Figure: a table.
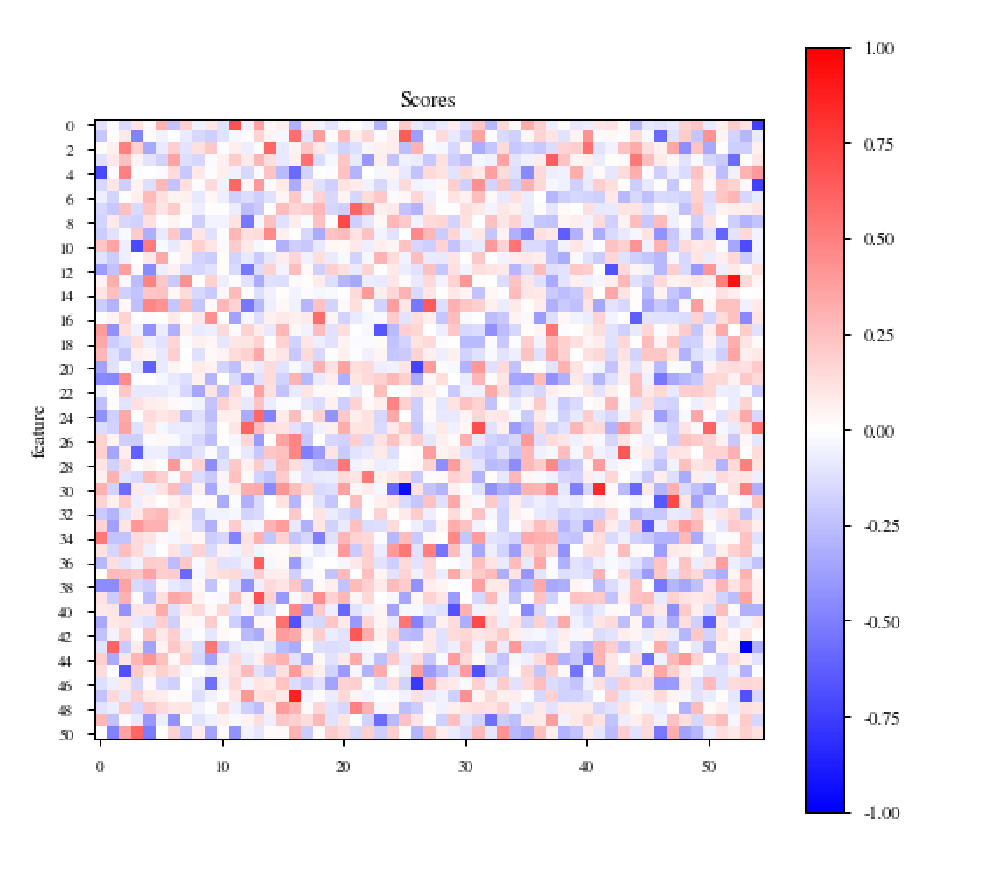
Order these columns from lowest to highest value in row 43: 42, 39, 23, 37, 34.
39, 37, 23, 42, 34
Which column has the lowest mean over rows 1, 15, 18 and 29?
26
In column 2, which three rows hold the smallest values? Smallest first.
45, 30, 40
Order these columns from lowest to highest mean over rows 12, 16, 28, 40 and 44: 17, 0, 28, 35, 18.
28, 17, 35, 0, 18
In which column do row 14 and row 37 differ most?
7
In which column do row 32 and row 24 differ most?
13
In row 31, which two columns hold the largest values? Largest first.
47, 29
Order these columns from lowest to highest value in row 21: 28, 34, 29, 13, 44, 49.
34, 49, 13, 29, 28, 44
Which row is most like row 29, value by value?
14
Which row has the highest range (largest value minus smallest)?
30
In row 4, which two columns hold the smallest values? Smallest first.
0, 16
